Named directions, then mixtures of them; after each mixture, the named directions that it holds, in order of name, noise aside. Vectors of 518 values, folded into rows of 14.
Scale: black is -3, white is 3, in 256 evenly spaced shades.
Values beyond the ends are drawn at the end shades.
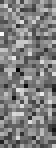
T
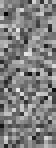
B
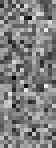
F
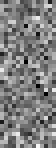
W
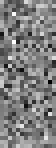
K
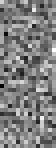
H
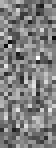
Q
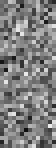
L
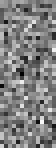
H, T.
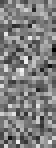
H.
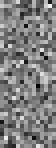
B, Q, W.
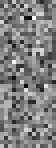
F.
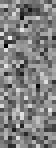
Q, T, W.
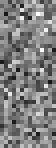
B, F, K.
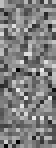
B, H, T.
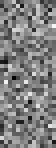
F, L.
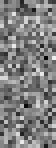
K, L, W.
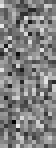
K, Q, W.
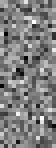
H, T.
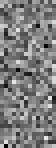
B, H.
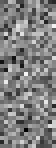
L.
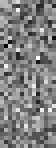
Q.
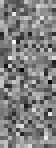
K.
